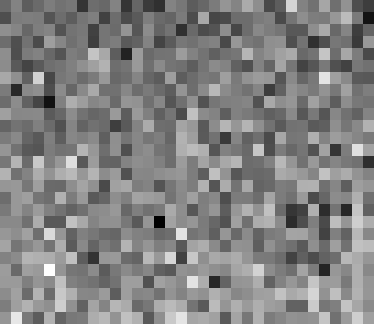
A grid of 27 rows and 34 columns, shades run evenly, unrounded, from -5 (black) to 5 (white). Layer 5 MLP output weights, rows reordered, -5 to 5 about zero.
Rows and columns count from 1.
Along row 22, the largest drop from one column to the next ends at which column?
17
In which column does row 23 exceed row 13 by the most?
5
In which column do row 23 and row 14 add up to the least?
30
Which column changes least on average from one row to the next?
13
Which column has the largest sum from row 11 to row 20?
33
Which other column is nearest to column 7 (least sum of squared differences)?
26
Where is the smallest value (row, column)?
19, 15
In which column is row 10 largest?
18
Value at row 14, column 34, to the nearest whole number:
-3
